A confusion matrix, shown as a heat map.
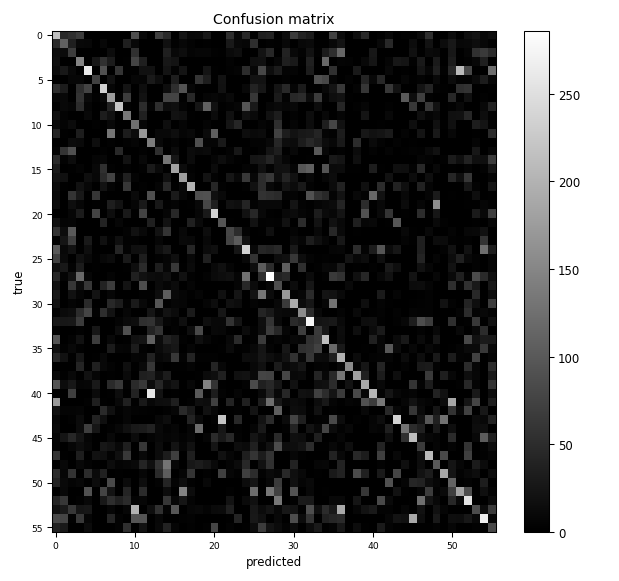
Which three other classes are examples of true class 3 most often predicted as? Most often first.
34, 10, 6
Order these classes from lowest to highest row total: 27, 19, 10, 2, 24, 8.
10, 19, 2, 8, 24, 27
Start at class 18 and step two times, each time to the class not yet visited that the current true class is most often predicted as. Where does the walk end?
12
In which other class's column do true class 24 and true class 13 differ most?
54
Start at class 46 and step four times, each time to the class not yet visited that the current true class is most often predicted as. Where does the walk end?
44
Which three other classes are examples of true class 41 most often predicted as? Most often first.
50, 0, 27
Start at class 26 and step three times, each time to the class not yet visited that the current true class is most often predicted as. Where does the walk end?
55
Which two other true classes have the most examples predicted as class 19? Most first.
39, 8
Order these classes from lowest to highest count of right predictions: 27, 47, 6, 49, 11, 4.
11, 49, 47, 6, 4, 27
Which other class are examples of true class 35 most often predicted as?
42
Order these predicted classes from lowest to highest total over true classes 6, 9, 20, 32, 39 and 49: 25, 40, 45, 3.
40, 45, 3, 25
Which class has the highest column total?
0
